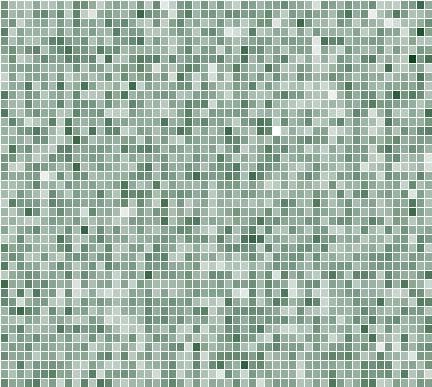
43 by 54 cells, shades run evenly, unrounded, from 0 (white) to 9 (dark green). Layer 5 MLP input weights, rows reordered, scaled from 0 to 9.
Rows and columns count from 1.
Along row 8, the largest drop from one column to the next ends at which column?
50
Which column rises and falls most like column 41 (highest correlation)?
37
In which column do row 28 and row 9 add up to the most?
53
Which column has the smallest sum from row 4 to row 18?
40
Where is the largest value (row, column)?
7, 52
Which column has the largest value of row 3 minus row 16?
23
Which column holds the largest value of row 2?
18
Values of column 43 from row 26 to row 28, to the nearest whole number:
2 4 3
